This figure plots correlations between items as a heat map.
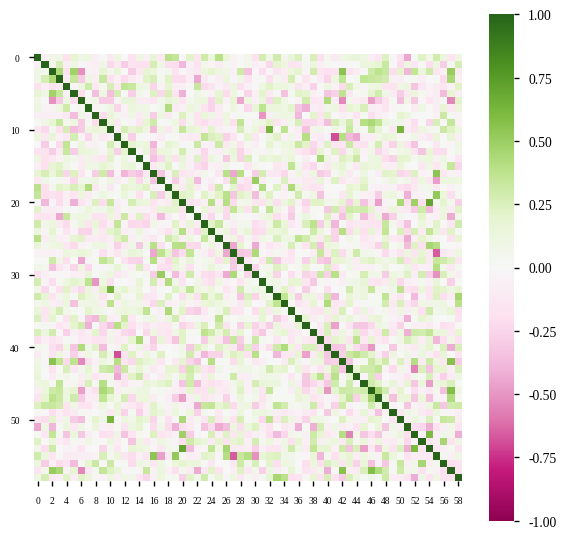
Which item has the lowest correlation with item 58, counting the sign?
52
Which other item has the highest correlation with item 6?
40
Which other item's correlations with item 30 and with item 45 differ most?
55
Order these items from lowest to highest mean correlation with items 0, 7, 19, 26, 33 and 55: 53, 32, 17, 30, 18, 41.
30, 17, 41, 53, 32, 18
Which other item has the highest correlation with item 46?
57
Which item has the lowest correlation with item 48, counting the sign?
22
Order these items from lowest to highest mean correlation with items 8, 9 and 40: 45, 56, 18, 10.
18, 45, 10, 56
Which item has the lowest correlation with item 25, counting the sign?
51
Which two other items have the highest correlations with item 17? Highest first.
30, 27
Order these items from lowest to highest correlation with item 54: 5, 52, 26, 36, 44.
5, 36, 44, 26, 52
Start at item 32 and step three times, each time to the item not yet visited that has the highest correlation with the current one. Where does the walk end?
20
